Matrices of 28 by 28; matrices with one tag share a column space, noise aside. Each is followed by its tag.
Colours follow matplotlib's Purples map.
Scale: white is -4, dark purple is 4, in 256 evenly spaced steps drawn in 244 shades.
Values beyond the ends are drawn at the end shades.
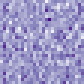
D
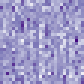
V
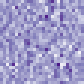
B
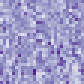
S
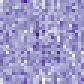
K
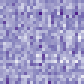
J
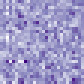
J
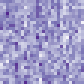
J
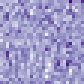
B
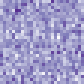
K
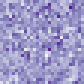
D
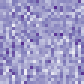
S
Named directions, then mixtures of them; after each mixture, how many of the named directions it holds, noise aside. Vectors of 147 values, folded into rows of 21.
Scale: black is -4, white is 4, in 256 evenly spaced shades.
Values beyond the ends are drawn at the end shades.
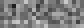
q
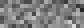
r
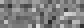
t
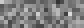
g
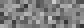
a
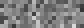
four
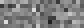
three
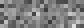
four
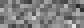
one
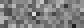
four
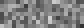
two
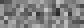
two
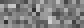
three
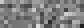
one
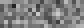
two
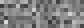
four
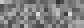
one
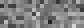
four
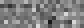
two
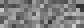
two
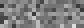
four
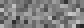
four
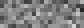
one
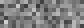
four
